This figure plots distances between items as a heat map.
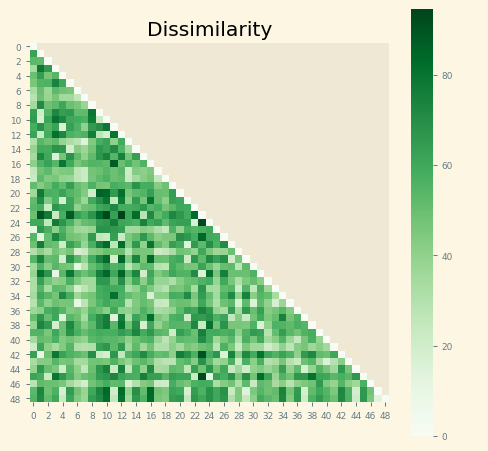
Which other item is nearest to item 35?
6
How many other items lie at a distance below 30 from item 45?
3
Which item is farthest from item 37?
16
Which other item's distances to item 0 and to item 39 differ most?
25
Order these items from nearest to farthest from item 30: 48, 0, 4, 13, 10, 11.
13, 0, 48, 4, 11, 10
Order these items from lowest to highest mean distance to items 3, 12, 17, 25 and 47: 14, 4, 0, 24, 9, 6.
0, 6, 4, 14, 9, 24
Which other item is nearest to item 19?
39
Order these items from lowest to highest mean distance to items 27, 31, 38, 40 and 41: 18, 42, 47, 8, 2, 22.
18, 47, 8, 2, 22, 42
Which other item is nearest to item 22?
24
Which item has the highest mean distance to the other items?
23
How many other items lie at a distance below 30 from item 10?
5
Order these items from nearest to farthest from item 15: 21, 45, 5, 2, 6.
21, 6, 2, 5, 45
